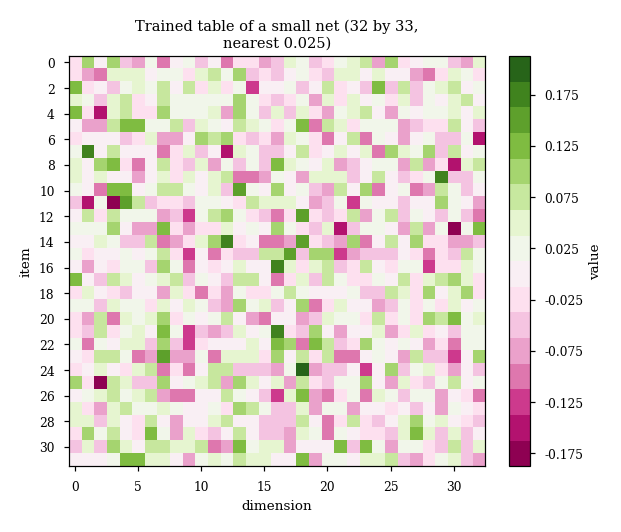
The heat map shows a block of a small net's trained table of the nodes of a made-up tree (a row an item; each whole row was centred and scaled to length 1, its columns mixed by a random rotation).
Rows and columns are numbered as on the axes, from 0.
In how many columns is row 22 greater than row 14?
18
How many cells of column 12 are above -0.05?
22
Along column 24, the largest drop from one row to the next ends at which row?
10
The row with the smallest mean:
6
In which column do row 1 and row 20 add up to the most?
30
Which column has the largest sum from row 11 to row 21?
7
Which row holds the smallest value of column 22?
11
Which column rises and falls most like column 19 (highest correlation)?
16
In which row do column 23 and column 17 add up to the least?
14
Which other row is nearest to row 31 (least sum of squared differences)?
5
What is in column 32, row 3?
0
